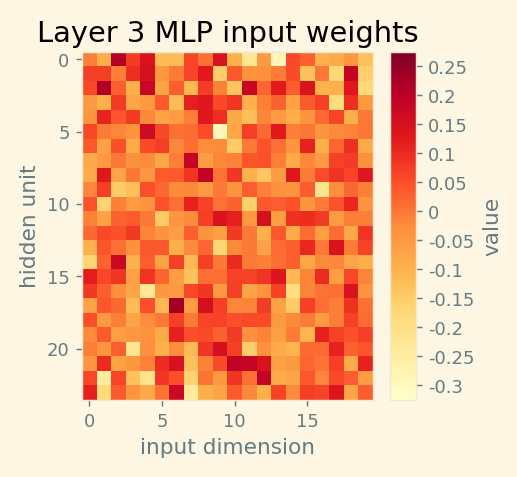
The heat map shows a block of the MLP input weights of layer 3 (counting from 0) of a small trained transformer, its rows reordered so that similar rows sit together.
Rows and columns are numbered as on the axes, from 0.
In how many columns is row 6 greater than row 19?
9
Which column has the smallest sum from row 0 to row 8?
19
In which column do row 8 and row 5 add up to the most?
8
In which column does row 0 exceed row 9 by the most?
2
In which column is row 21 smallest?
7
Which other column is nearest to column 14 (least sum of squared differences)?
3
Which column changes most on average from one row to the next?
11
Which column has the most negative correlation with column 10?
4
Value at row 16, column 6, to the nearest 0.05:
-0.05
